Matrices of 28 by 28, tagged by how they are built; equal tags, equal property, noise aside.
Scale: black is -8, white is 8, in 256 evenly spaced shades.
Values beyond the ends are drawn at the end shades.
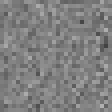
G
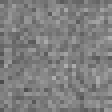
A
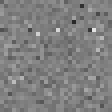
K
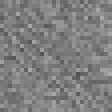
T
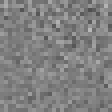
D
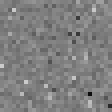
K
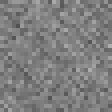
T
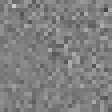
D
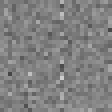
G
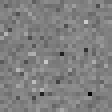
K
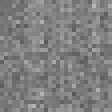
A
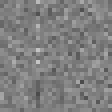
G
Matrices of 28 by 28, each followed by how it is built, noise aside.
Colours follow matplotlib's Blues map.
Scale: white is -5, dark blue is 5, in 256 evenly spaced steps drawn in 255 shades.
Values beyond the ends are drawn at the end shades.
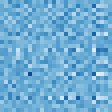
low rank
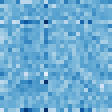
low rank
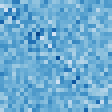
block diagonal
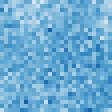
smooth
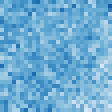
smooth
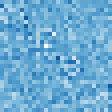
block diagonal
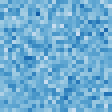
noise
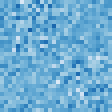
block diagonal
